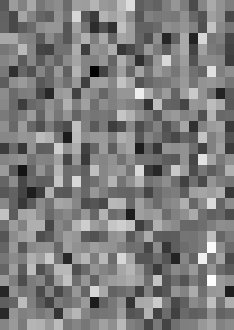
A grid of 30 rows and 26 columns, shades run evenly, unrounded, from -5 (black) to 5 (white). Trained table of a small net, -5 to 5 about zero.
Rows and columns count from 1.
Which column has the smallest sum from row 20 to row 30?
19
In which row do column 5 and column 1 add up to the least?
27
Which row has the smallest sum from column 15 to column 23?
29
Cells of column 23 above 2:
4
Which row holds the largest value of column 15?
1
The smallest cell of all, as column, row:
11, 7
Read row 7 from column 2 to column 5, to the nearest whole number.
-3 -1 -2 0
